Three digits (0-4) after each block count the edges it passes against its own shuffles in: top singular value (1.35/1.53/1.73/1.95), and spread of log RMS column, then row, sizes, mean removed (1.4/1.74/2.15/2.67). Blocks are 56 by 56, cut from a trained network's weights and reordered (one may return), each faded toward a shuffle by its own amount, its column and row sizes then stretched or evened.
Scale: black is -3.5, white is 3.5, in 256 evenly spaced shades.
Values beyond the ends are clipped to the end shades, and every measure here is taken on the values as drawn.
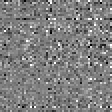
1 3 4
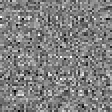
3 1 3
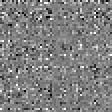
0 3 4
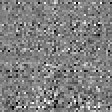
1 2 4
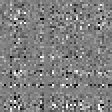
1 4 4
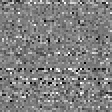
1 0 4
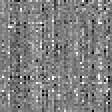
4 4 2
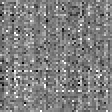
3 3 2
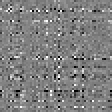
3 4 4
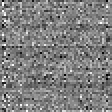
2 3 1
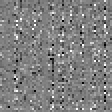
1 4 0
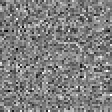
2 0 2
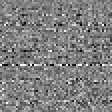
3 0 4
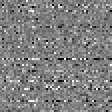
4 1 4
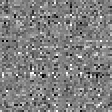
0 3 4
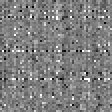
3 1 3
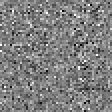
0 2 2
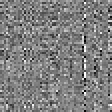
4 4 0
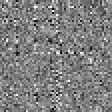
3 3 1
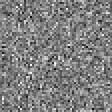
2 1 0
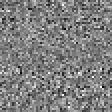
1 1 2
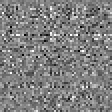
1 0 4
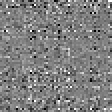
0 3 4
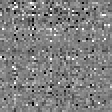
1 2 3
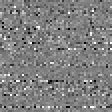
1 1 4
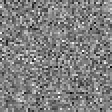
1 0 2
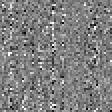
0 4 0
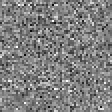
1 0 1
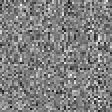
4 3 0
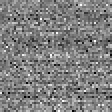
2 0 2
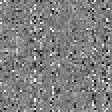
1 4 1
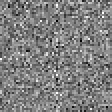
1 2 0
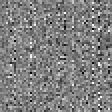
2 4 0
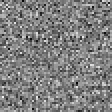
2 1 0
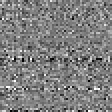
1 0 4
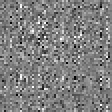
0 4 2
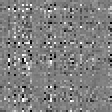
1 4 4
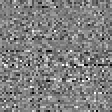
0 0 4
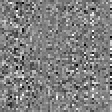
1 4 1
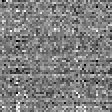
3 2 2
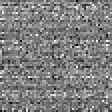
3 1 2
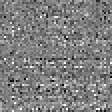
1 1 2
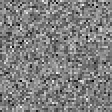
1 1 1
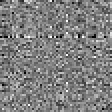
4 2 3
